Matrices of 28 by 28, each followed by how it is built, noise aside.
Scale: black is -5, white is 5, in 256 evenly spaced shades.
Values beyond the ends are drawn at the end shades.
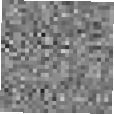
low rank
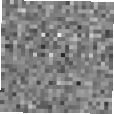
uneven rows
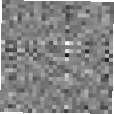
low rank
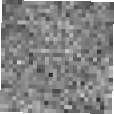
smooth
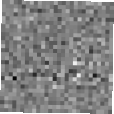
uneven rows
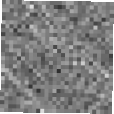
Toeplitz
